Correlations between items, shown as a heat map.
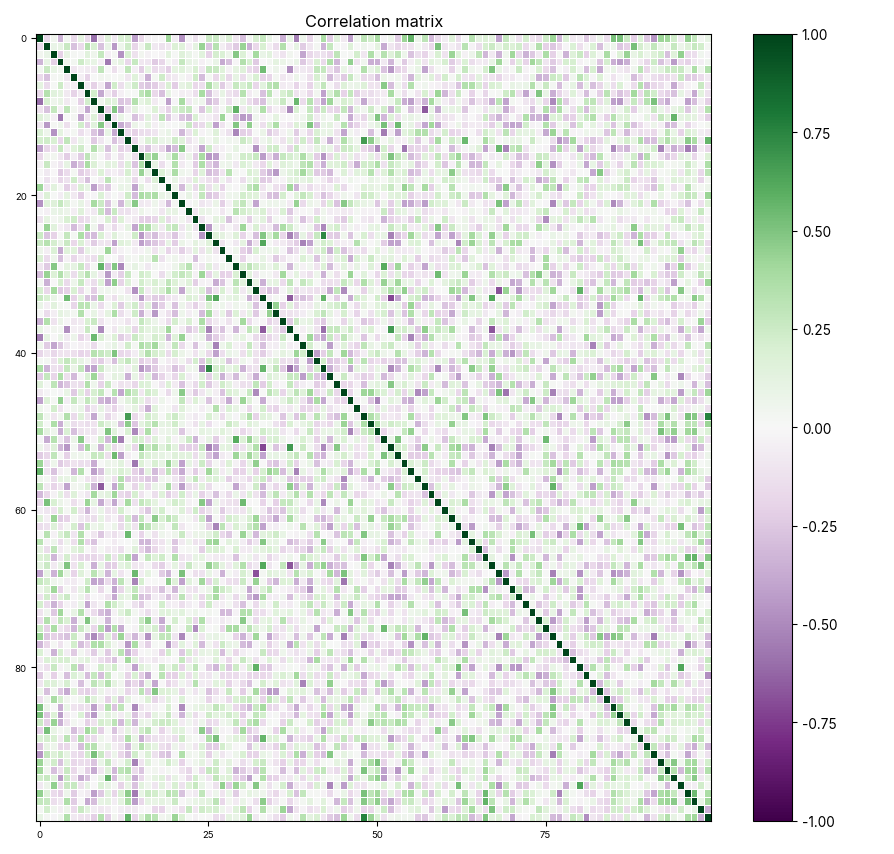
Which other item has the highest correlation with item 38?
8
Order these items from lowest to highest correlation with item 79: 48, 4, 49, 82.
82, 49, 4, 48
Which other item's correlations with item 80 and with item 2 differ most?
70
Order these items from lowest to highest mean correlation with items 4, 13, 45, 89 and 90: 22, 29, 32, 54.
32, 54, 22, 29
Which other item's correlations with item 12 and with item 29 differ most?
51
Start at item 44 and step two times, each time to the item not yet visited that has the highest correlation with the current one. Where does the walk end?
37
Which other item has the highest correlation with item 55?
0
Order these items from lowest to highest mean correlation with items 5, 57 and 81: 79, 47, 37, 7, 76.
7, 79, 47, 37, 76
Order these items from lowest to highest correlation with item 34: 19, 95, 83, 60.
83, 60, 95, 19
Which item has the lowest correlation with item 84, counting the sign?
76
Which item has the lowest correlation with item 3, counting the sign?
10
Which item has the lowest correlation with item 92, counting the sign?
14
